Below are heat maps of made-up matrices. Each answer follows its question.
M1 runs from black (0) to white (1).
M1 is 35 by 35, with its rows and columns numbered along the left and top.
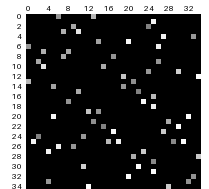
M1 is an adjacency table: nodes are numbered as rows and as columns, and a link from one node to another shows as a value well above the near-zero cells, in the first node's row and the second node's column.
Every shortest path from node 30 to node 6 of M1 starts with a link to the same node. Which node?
node 11
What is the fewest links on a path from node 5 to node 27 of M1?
5
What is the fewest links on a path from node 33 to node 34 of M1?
7
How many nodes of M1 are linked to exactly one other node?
5
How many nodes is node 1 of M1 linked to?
1
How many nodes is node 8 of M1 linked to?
2
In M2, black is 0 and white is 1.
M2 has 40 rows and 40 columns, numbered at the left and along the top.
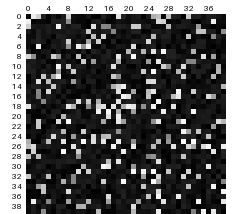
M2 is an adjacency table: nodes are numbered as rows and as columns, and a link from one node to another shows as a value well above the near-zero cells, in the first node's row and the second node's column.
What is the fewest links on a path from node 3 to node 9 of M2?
3
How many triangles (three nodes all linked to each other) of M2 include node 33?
5
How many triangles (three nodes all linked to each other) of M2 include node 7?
1
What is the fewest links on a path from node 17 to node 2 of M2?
3
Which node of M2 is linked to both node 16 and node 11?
node 30
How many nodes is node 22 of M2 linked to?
2
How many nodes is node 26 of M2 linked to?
12
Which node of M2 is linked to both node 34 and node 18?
node 23
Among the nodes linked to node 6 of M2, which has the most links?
node 21
